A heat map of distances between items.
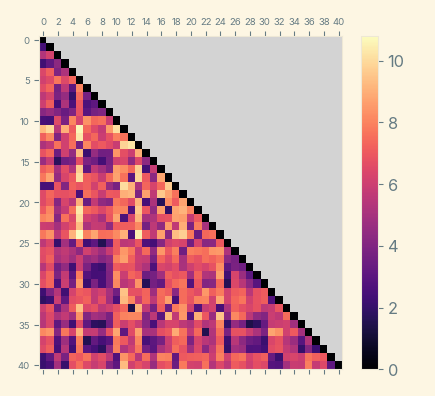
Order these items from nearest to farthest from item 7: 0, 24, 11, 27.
27, 0, 11, 24
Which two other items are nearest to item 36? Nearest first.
22, 11
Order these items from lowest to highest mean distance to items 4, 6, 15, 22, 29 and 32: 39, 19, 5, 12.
39, 12, 19, 5
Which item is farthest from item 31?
11
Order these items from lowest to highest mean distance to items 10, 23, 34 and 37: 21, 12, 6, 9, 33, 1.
9, 6, 1, 33, 12, 21
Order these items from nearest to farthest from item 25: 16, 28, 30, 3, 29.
30, 29, 28, 16, 3
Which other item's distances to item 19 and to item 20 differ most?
16
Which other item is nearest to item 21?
17
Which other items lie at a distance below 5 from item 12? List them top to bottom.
2, 15, 17, 21, 24, 33
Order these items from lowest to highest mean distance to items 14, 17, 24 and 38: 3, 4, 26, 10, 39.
4, 3, 26, 39, 10
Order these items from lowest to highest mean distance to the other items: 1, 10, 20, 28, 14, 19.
28, 14, 20, 1, 10, 19
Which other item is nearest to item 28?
35
